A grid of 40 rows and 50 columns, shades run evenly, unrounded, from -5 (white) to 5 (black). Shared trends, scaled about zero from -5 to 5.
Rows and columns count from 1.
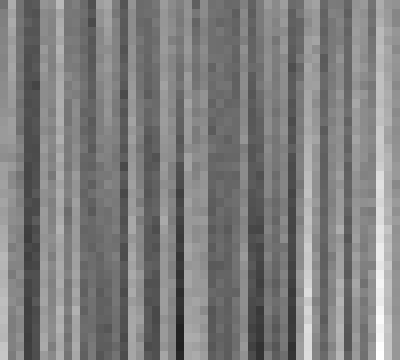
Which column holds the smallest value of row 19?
48
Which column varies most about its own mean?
23
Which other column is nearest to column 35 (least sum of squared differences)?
13
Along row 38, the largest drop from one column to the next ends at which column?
24
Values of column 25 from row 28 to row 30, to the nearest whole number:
-1 -1 -1
